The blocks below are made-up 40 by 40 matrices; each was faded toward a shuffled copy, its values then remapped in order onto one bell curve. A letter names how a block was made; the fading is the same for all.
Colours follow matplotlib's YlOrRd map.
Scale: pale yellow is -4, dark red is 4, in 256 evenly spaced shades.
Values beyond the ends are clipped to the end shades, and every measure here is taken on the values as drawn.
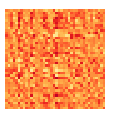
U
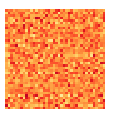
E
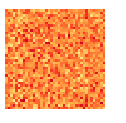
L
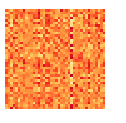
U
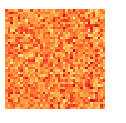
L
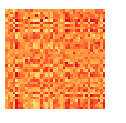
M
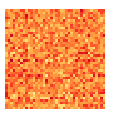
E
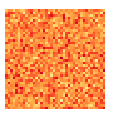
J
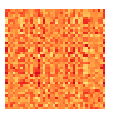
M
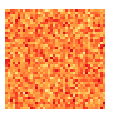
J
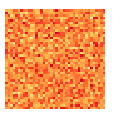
J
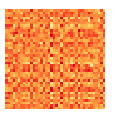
M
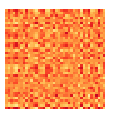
M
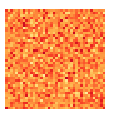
J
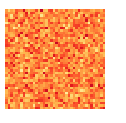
J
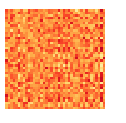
U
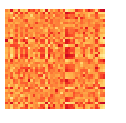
M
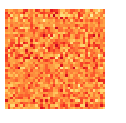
E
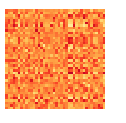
M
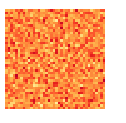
J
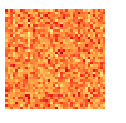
L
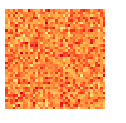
L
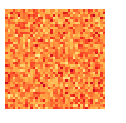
J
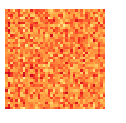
L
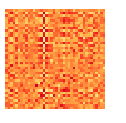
M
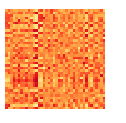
M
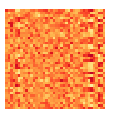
U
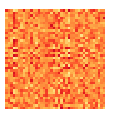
U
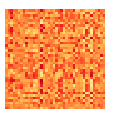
U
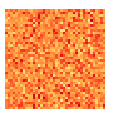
L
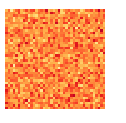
J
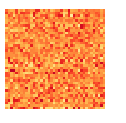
E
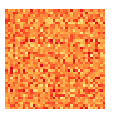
E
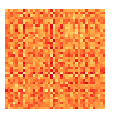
M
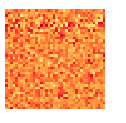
E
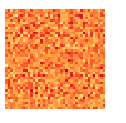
E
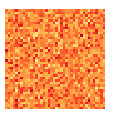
L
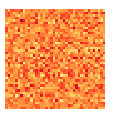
E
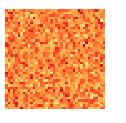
J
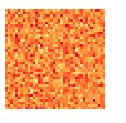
L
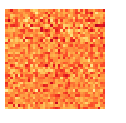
E
